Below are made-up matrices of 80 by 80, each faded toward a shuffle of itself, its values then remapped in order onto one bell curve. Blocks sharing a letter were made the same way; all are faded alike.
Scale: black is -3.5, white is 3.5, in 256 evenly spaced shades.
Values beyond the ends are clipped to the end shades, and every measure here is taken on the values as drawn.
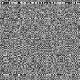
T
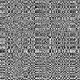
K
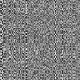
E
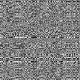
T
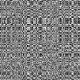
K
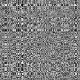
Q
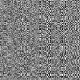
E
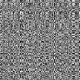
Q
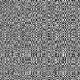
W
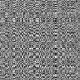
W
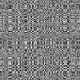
K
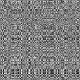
W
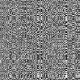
E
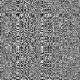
E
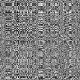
Q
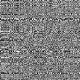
T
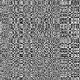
W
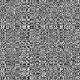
Q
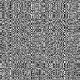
E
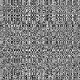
Q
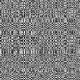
W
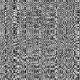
E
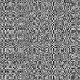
Q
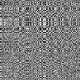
W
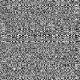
T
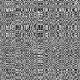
K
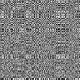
W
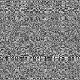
T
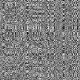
E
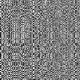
E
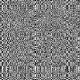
Q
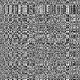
W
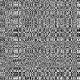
K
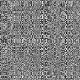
E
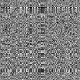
Q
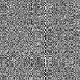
E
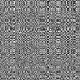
K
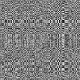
W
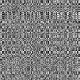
W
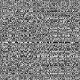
T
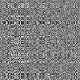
Q
